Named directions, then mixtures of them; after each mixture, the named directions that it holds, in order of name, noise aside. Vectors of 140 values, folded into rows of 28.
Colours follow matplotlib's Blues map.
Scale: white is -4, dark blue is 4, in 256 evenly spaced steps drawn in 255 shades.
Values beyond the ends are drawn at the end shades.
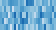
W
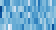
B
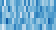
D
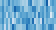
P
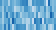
P.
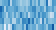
B, P.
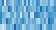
D.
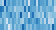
B, D.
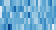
B.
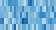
P, W.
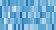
B, W.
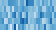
W.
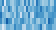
D.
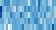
B.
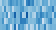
W.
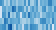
B, W.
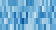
W.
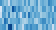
B, W.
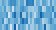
W.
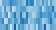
W.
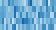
P, W.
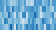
W.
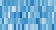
B, W.
